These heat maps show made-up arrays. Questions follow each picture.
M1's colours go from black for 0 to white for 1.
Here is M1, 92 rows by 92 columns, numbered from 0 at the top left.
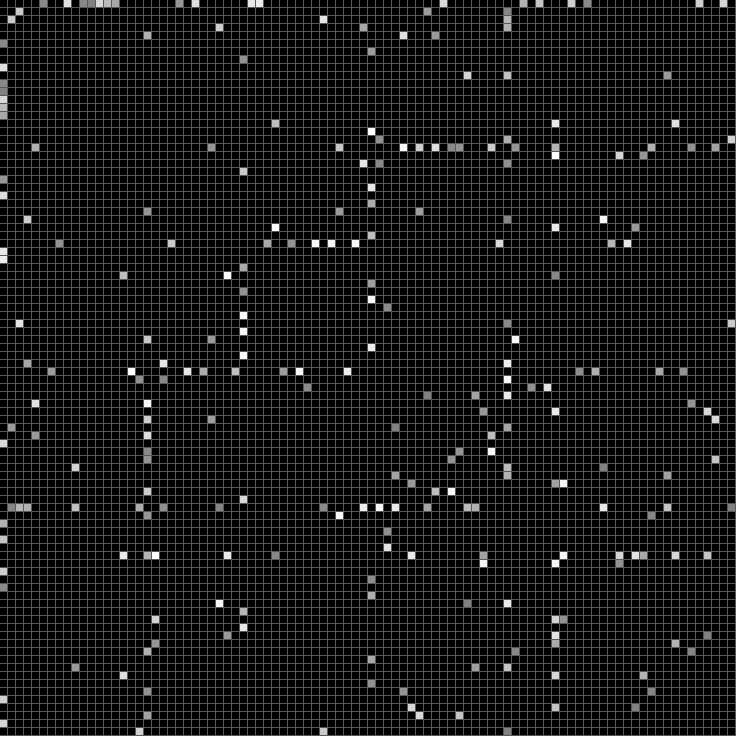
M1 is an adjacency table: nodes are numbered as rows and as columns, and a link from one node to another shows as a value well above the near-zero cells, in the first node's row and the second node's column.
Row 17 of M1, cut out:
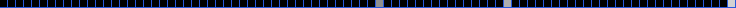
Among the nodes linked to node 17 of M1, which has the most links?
node 63
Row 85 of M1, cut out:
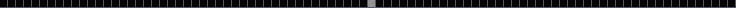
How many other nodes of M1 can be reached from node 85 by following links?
12
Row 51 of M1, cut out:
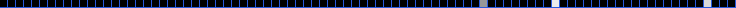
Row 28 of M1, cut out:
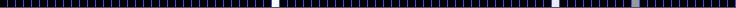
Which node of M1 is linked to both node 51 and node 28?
node 69
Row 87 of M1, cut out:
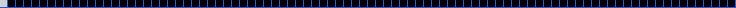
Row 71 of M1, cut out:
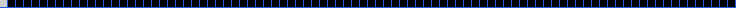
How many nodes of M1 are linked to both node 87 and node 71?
1
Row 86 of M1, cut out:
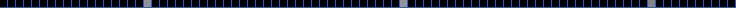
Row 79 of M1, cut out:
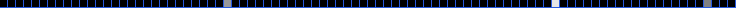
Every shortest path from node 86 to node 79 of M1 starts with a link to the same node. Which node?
node 18
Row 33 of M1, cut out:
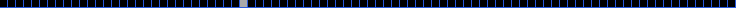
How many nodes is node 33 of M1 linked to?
1
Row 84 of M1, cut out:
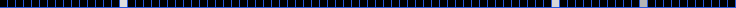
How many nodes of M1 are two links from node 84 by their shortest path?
10
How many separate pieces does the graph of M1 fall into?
6
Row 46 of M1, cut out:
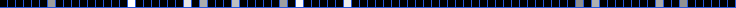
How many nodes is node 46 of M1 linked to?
12
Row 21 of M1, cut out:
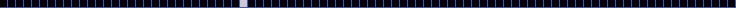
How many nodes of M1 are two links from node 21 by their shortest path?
9
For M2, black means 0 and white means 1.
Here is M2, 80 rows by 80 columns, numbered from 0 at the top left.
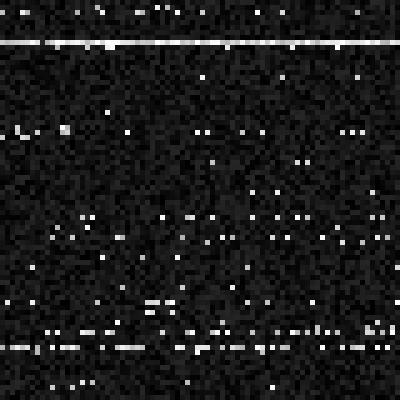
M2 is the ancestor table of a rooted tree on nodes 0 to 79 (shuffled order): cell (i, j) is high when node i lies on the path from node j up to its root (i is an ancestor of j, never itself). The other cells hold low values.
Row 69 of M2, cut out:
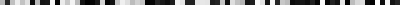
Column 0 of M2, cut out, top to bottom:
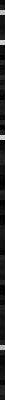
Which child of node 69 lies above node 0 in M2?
2
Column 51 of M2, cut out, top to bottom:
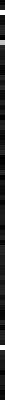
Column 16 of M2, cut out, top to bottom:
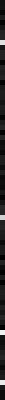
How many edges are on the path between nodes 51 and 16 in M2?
7
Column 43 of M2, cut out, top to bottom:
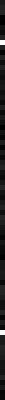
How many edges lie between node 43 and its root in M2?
2
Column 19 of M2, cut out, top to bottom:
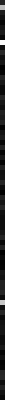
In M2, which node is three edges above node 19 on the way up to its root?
8
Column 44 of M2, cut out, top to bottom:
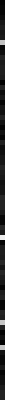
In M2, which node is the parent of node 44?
64
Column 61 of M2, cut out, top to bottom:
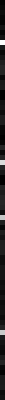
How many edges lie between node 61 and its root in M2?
4
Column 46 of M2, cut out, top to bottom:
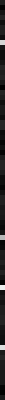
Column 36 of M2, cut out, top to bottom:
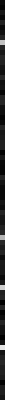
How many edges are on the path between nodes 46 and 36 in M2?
2
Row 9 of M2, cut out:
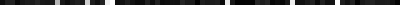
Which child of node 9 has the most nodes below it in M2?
45
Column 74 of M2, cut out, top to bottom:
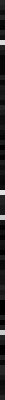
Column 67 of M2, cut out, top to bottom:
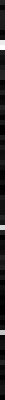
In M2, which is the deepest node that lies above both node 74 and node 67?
66
